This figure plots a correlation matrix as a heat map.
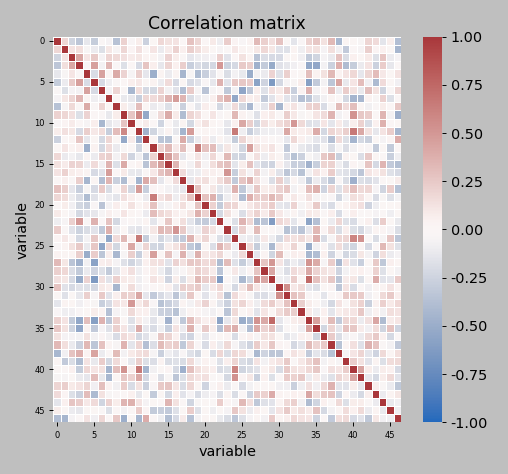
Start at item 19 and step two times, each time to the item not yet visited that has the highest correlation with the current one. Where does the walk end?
26
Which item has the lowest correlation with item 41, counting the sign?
7
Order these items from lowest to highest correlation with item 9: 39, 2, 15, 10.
39, 2, 10, 15
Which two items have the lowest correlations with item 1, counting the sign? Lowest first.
46, 39
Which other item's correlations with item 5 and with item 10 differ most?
29
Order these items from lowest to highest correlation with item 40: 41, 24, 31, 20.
20, 31, 41, 24
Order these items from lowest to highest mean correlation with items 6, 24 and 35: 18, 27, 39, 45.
27, 45, 39, 18
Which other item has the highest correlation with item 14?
15
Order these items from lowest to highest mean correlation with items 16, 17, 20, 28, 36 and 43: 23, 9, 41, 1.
41, 9, 1, 23
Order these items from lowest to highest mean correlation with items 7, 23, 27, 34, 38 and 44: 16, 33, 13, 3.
33, 3, 13, 16
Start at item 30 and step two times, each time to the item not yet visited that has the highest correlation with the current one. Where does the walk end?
11
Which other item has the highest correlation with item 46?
12
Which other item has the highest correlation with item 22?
3
